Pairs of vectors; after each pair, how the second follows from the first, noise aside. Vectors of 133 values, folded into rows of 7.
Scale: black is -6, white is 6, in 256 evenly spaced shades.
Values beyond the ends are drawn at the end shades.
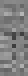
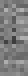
reversed.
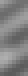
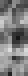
wrapped around, negated, scaled up.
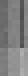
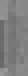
wrapped around, shrunk.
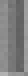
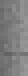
wrapped around, negated, shrunk.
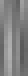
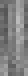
reversed.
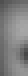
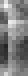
wrapped around, negated, scaled up.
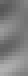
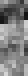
wrapped around, negated, scaled up.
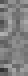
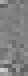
negated, partly zeroed.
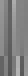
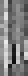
wrapped around, negated, scaled up.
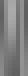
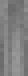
reversed, shrunk.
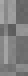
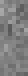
partly zeroed.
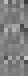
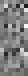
wrapped around, negated, scaled up.
